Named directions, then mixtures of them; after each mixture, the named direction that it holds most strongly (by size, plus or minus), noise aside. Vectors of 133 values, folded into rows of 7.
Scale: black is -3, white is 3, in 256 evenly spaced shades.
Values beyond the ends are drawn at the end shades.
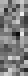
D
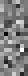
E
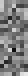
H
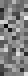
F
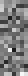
H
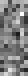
D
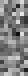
D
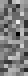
D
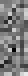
H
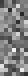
F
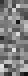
H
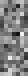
D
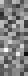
F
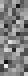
E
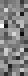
D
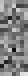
H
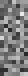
F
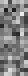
D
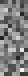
F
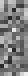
H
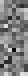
H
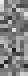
H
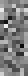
F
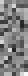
H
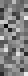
F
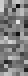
D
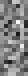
E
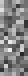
E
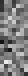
H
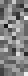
F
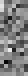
H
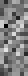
F
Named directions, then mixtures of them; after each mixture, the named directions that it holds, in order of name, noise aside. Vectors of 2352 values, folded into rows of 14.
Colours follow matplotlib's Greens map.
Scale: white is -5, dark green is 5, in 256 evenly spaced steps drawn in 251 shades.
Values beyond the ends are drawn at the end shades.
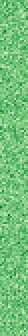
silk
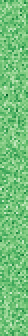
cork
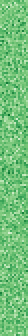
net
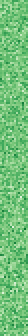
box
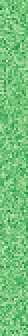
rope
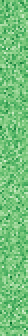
cork, rope, silk.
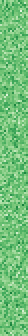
cork, silk.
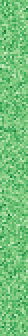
silk.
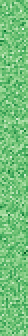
net, rope, silk.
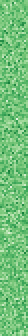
net, rope, silk.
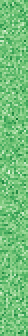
net, silk.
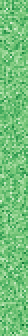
box, rope, silk.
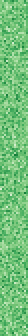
box, cork, rope.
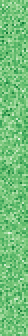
net.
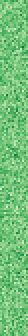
box, cork.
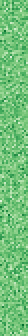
box, rope, silk.
